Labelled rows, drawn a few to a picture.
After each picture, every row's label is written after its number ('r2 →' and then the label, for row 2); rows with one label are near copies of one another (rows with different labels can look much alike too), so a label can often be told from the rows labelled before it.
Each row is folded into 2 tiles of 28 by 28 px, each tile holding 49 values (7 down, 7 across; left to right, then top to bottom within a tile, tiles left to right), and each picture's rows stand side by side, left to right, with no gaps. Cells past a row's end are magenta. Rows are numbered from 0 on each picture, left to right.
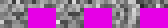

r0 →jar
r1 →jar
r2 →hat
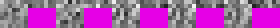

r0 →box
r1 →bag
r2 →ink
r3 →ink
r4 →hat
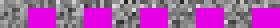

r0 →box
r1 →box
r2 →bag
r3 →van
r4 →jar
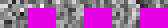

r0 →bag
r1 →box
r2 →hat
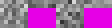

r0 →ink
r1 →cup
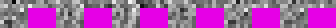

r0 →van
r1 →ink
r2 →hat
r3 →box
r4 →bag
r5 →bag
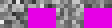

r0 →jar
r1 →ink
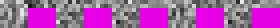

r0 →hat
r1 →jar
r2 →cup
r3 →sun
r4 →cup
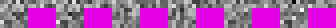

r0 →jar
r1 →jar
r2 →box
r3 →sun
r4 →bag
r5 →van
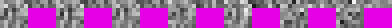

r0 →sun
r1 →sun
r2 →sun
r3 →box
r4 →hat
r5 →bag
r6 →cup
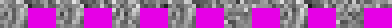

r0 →hat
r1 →hat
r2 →ink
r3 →hat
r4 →van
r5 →hat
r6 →jar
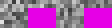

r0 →jar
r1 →sun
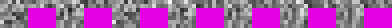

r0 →jar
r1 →sun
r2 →jar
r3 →box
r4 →sun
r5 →hat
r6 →hat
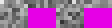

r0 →box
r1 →cup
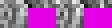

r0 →hat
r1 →hat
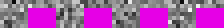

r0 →van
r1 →sun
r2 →cup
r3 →van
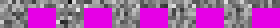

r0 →jar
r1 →van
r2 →ink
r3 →sun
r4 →box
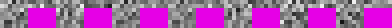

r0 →bag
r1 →ink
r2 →bag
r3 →bag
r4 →sun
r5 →jar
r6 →cup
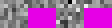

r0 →sun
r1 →van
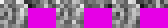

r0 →hat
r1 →ink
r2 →hat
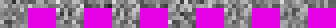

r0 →van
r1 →ink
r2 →ink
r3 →jar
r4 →ink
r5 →box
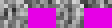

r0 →sun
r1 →hat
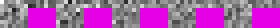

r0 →box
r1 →bag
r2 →van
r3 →bag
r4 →sun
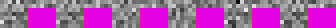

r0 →jar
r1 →jar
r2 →bag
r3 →sun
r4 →van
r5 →jar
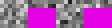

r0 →ink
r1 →bag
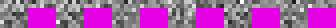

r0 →jar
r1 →jar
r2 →van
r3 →ink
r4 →cup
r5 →van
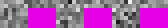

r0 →sun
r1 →van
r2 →cup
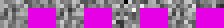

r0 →sun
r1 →sun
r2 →van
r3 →ink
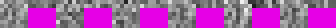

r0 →ink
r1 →jar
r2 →van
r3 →box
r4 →hat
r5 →box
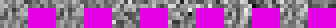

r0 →sun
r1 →sun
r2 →jar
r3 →bag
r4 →hat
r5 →ink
